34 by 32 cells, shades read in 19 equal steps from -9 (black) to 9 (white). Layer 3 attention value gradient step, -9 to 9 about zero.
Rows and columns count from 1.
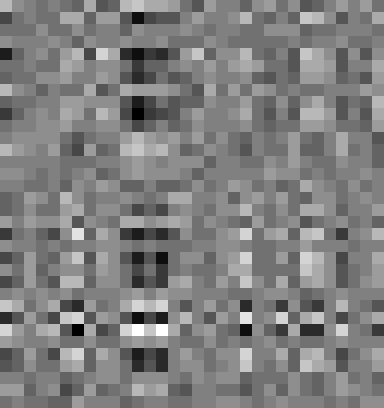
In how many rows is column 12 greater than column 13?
13
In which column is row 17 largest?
6
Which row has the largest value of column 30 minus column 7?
28
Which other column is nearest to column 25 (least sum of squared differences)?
2
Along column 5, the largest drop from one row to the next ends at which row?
27
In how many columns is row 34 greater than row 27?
12
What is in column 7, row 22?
5
